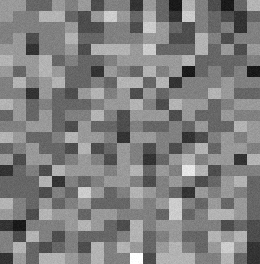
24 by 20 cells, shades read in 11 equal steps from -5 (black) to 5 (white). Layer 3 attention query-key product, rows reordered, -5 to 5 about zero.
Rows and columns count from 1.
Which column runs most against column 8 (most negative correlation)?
3
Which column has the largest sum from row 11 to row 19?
7
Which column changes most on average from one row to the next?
15
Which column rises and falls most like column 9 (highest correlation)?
12
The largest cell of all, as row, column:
24, 11
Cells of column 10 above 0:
11
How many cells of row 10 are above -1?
14
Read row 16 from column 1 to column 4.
-3 -1 0 -2
